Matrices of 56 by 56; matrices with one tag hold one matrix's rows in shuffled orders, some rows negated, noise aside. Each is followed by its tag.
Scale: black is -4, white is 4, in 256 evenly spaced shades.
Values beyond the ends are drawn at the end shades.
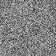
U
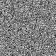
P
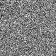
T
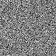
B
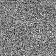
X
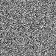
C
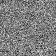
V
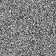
U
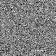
V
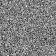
B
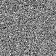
T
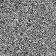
T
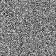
B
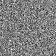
U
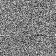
V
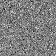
U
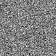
P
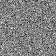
U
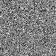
P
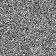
P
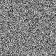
B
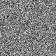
B
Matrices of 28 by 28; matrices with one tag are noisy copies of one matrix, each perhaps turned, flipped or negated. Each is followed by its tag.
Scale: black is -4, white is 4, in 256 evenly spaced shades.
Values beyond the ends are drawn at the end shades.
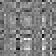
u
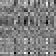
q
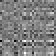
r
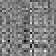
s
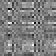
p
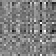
r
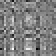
u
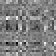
u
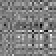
s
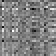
q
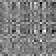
r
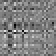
s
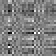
p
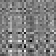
s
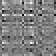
r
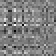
s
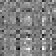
u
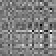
s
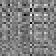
s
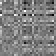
r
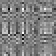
p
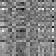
q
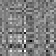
s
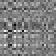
s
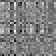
r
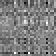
q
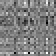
q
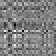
s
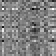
q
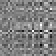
s
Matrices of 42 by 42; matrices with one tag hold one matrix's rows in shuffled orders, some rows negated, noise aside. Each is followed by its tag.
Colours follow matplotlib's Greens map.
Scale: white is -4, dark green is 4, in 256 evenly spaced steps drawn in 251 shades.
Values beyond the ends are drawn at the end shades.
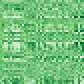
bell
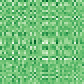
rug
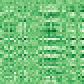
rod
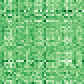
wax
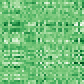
bell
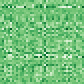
wax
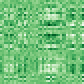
rod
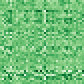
wax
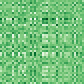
rug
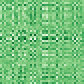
rug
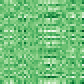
rod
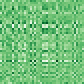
rug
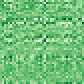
wax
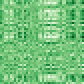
rod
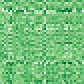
wax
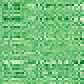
bell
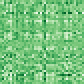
wax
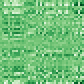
bell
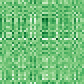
rug
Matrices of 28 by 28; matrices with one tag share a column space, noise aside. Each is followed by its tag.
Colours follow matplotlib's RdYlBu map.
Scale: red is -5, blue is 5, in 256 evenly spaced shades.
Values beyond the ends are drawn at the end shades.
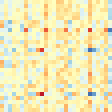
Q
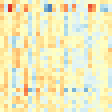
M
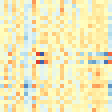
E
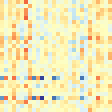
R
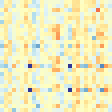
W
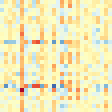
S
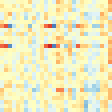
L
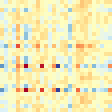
W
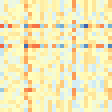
L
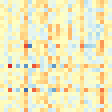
W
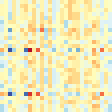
Q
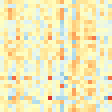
R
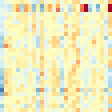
M
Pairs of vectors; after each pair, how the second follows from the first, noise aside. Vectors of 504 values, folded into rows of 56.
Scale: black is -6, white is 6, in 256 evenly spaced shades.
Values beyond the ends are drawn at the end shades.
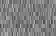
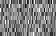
wrapped around, scaled up.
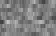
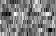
wrapped around, scaled up.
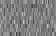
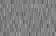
negated, shrunk.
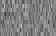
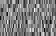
reversed, scaled up.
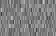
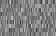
copied.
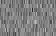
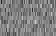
copied.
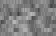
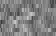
copied.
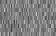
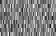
scaled up.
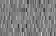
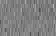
wrapped around, shrunk.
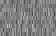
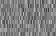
reversed, negated.
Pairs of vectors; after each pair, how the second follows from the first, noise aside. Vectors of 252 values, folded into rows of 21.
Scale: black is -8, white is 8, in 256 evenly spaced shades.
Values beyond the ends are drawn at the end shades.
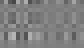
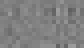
reversed, negated, shrunk.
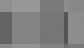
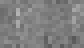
reversed, negated, partly zeroed.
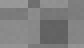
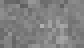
negated, partly zeroed.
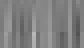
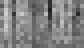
reversed, negated, scaled up.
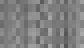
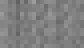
reversed, shrunk.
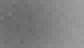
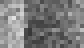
wrapped around, scaled up.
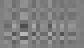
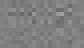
reversed, shrunk.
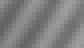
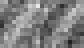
wrapped around, scaled up.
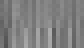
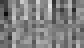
wrapped around, scaled up.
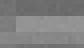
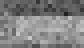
scaled up.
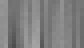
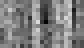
wrapped around, scaled up.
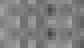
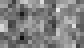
wrapped around, scaled up.
